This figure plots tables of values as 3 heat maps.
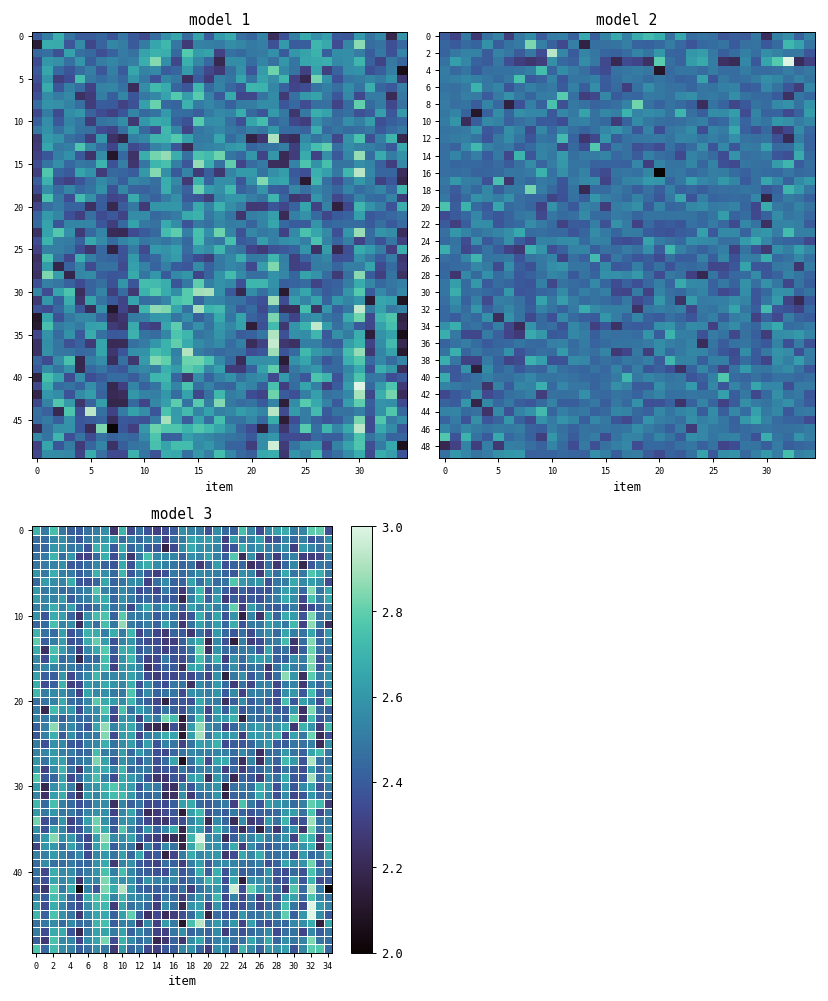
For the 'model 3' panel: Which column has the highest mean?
32
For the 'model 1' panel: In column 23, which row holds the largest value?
5
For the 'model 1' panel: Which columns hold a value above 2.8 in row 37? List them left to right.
14, 22, 30
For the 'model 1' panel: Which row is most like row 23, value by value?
43
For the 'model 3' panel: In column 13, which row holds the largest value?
3
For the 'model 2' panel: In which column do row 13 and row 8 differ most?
18
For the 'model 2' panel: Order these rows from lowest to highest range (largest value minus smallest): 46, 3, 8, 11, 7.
46, 11, 7, 8, 3
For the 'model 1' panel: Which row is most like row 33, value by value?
42
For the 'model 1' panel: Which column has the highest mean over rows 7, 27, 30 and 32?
15
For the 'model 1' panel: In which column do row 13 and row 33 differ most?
34
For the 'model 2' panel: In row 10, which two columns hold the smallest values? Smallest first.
2, 16
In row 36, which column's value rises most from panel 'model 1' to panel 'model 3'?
8
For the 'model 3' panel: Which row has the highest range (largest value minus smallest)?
42
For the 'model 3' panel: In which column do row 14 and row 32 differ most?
19
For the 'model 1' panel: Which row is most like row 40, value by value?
1
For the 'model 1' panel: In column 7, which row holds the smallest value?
46
